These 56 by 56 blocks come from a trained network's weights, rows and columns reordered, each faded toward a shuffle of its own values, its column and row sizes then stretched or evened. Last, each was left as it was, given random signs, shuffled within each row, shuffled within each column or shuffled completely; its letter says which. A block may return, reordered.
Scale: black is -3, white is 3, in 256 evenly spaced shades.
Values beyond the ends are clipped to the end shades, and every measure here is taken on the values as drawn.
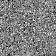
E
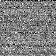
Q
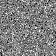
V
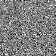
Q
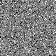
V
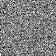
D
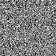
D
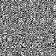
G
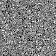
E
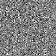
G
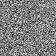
E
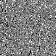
E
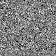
Q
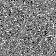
V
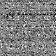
G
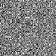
G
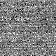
Q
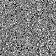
E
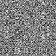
G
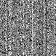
E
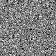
V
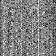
G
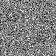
V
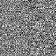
G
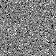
E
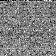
Q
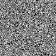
D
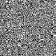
G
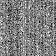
E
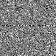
D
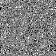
D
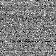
Q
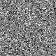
Q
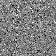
E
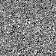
D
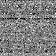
Q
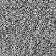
G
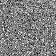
V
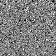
Q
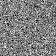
V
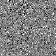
D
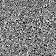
Q
